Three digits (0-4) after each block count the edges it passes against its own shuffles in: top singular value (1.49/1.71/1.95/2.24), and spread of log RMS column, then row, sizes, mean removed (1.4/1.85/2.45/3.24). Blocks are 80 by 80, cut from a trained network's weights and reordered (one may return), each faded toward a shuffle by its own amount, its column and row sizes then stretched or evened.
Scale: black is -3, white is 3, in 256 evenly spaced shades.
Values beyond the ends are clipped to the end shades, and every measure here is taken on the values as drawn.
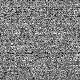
0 0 2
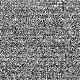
1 1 0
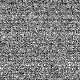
1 1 1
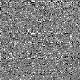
3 1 2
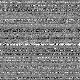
4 0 4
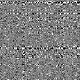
4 2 3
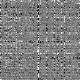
3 4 2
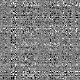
2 4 3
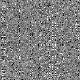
3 3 0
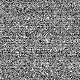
1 1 1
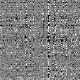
2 4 3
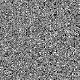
0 2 1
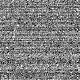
3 1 0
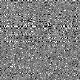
3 1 3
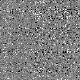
1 2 3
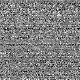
1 1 3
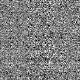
0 3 0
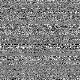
0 0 4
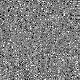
1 0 1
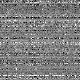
4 2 4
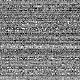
4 1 3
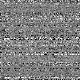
2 2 4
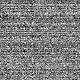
3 1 1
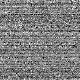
3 1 2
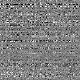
1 2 4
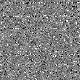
2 1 2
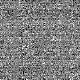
1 3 0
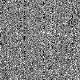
0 3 0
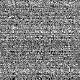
3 2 1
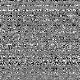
1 2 4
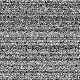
4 1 1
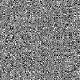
3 2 1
